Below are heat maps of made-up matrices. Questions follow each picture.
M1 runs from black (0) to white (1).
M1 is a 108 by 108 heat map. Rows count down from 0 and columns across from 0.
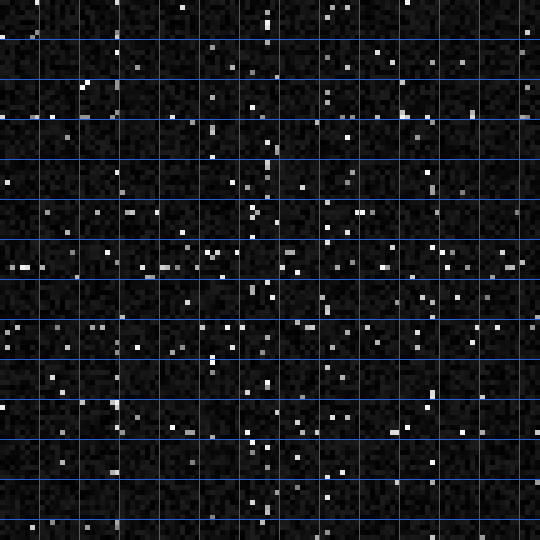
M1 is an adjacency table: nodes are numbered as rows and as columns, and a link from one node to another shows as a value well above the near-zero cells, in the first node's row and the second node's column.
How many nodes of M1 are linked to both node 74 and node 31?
1
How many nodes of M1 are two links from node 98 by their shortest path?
5
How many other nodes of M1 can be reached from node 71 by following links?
11
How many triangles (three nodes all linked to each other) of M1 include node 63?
2
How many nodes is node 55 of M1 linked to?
6
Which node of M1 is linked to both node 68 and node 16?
node 23
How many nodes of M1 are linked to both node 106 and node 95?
1
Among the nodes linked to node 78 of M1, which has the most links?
node 86
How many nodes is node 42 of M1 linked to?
11
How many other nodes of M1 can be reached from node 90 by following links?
10
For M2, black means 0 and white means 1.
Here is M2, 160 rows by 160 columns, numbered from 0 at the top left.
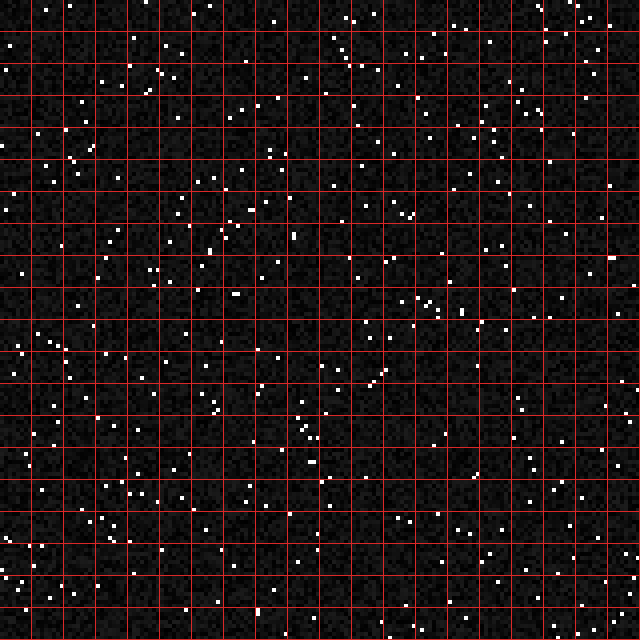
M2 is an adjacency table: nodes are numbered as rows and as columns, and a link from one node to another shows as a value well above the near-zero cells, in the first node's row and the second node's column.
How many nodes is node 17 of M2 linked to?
3
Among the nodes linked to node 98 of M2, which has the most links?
node 64
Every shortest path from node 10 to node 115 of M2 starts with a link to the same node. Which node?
node 136
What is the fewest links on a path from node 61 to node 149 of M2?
6
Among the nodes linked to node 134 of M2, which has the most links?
node 1
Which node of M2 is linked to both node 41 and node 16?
node 90
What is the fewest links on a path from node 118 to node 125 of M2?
5
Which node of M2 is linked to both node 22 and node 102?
node 130
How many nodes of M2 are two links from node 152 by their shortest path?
6
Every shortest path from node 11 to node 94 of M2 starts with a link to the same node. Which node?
node 2
